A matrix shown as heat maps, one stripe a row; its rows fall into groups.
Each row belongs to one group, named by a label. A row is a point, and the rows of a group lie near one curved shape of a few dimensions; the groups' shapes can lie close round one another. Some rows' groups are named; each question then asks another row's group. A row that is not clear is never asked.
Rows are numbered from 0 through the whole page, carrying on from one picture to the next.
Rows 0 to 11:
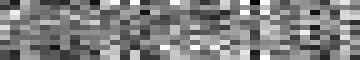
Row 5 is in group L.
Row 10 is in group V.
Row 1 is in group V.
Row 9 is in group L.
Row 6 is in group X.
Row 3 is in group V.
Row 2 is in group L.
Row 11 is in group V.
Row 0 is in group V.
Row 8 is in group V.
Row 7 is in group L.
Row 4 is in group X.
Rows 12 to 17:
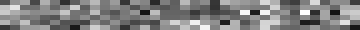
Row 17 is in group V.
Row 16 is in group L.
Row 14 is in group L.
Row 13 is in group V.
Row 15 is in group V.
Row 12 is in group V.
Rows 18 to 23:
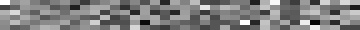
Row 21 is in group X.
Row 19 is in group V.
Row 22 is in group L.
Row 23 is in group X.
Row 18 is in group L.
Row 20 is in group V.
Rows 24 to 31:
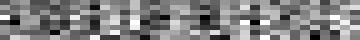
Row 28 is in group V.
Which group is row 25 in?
V
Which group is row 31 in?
L
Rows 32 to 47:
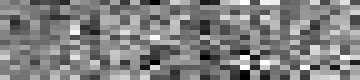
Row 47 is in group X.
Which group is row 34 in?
V
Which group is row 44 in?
V
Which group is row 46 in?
X
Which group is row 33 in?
V
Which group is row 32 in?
V
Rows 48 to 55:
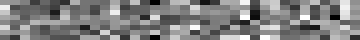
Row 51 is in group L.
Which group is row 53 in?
L
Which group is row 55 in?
V
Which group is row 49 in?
L
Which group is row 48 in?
V
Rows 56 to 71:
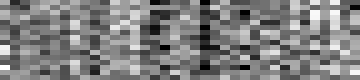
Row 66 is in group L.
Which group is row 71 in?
V
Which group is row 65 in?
X
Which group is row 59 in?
X
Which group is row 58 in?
X
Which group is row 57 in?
X
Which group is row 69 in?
X
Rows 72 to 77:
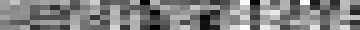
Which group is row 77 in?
V
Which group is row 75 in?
V
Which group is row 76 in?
X
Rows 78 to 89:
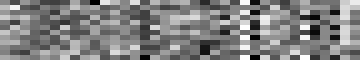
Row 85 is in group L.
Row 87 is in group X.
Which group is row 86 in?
V
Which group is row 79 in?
V
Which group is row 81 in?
L
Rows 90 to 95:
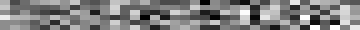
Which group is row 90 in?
X
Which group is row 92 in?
V
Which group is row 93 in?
L
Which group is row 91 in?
L
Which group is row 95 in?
X
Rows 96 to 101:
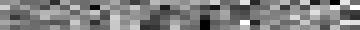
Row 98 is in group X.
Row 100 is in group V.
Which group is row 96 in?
L
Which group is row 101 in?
X
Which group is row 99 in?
X
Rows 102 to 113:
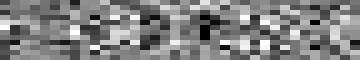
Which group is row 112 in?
V
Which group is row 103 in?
L
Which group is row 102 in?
V
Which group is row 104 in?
X
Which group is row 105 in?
V
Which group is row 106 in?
L
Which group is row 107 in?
X
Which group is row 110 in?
V
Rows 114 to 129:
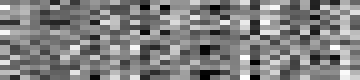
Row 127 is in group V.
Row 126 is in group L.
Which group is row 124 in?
X
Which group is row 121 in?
X
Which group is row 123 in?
X
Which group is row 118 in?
V
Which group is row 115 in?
L
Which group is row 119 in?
L
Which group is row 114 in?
L
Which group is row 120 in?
L
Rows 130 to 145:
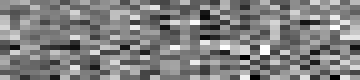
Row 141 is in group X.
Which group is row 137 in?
V
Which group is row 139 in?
V
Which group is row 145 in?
L
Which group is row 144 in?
X
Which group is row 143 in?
X
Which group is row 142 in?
L
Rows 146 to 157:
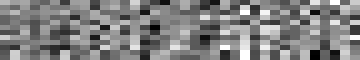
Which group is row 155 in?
V
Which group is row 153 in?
V
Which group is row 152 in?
V
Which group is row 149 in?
V
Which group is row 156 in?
L
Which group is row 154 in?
X
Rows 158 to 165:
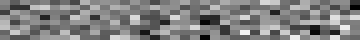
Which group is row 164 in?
L
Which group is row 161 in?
X
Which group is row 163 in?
L
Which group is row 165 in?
X
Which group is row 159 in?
X
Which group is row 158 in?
V
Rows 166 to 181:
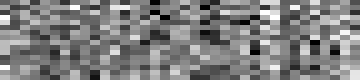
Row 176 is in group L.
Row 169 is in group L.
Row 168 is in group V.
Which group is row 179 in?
L
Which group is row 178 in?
V
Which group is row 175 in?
L
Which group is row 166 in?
V
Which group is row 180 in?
X
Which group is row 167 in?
X
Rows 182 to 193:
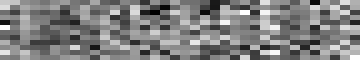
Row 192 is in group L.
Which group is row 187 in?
L
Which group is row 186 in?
V
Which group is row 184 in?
V
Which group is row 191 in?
X
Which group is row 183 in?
X
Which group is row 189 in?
V
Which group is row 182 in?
L
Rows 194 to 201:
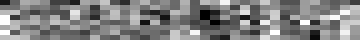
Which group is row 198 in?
L
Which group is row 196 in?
V
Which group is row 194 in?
V
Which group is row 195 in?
V
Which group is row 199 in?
V
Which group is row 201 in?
L
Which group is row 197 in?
X
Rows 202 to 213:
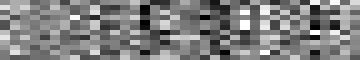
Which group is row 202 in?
X
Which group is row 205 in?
X
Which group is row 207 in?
L
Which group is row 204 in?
L
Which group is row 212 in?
L
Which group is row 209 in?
L
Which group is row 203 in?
L
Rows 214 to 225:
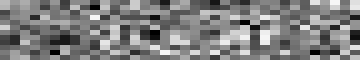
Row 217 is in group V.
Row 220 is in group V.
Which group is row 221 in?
V
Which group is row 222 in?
V
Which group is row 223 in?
V
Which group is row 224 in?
L
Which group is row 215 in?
X
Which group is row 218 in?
X
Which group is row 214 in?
X
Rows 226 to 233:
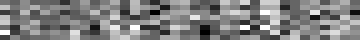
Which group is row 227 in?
X
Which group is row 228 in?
V
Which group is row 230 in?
X
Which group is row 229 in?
L
